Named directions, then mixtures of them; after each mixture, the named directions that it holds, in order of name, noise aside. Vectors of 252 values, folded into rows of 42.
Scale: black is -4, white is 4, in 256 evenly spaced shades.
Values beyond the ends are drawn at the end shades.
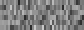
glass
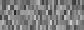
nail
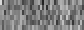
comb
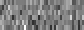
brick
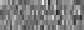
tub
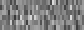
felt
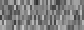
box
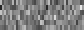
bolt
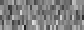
box, brick.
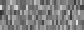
bolt, felt, nail.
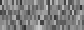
bolt.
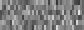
nail, tub.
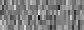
bolt, box, brick.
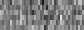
comb, felt, tub.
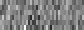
brick, felt.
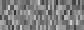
nail.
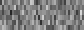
bolt, box, comb.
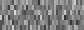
nail.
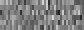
tub.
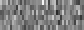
tub.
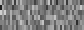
bolt, felt.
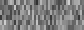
box.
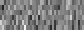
box, brick.
